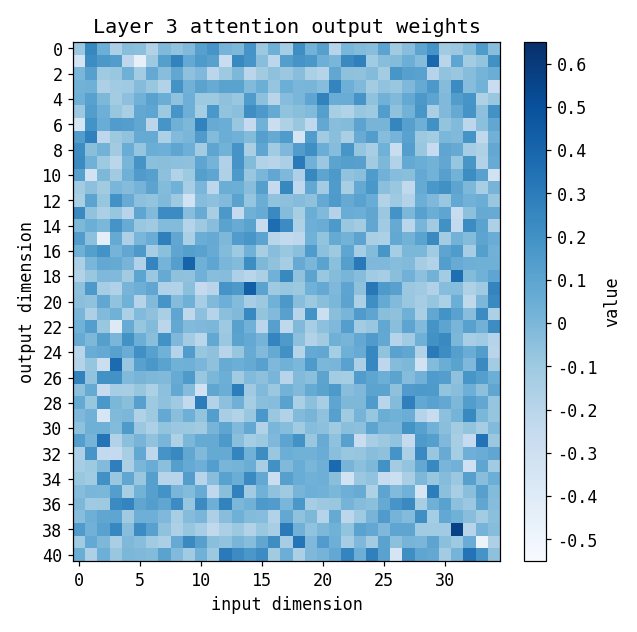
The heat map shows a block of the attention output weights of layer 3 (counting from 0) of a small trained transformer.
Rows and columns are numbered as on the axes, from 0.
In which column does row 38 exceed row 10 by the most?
31
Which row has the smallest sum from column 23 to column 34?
34
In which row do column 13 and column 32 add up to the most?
40
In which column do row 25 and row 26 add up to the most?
3
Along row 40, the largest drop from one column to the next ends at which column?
26
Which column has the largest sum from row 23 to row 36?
29
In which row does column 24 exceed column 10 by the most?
19
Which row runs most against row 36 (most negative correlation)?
4
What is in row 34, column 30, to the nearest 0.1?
0
